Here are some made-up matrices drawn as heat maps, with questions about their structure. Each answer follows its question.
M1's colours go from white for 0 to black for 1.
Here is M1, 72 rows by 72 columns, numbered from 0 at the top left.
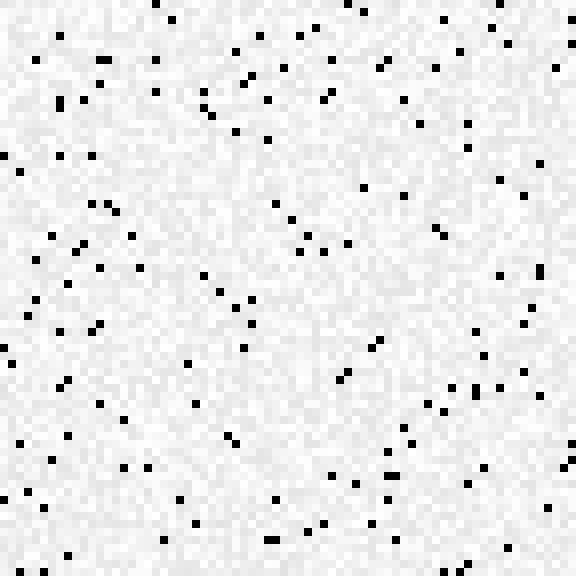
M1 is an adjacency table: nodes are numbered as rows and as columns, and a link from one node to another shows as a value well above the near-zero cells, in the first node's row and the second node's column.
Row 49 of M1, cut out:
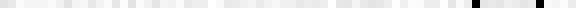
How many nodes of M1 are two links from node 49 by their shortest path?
5
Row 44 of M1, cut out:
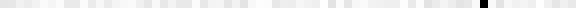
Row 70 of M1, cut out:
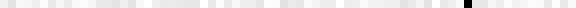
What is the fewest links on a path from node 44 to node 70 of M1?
3
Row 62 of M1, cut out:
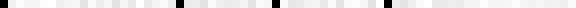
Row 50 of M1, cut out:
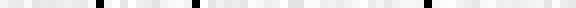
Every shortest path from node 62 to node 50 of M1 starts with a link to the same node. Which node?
node 48
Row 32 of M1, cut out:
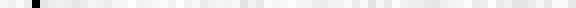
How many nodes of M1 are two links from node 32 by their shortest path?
2
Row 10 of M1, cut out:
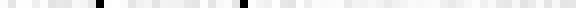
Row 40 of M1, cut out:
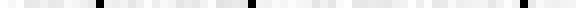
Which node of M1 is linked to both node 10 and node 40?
node 12
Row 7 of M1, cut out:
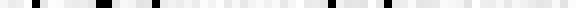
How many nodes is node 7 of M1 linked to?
6
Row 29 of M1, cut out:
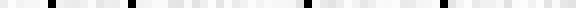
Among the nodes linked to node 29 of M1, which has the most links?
node 55
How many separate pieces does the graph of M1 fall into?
9
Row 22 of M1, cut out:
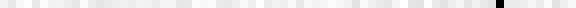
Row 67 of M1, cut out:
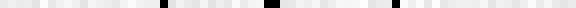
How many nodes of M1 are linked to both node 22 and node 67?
0
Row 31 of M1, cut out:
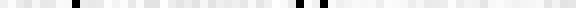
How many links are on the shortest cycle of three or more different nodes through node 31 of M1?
6
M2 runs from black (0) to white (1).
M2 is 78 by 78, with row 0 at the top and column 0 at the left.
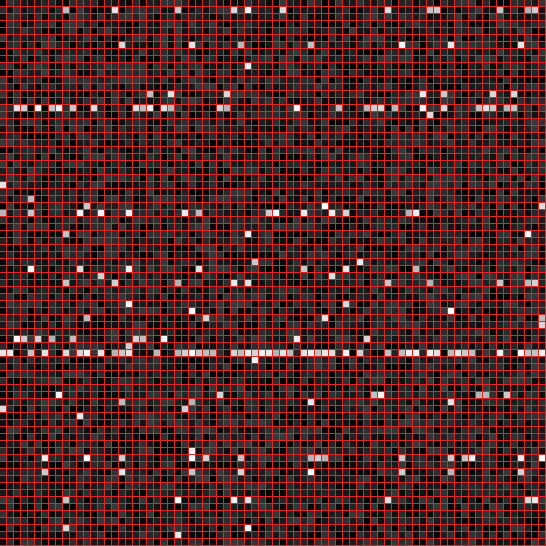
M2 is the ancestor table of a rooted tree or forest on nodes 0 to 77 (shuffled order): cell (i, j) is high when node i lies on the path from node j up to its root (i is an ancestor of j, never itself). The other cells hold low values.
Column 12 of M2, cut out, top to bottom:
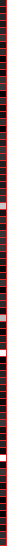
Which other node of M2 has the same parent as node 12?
46
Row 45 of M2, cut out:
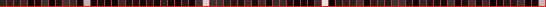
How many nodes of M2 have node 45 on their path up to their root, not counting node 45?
4
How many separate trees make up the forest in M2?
2
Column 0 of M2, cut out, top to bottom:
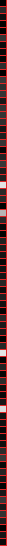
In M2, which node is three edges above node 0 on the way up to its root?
30
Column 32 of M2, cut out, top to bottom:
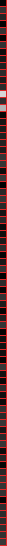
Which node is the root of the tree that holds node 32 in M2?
15
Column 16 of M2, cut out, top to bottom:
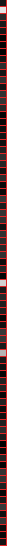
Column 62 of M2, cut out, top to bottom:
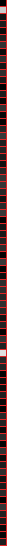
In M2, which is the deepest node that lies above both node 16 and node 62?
1
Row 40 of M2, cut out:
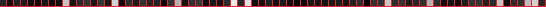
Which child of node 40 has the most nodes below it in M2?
71
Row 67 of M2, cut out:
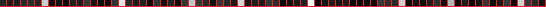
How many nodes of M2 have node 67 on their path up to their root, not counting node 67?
8
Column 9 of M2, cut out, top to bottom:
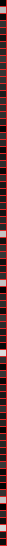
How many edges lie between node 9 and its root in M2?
6
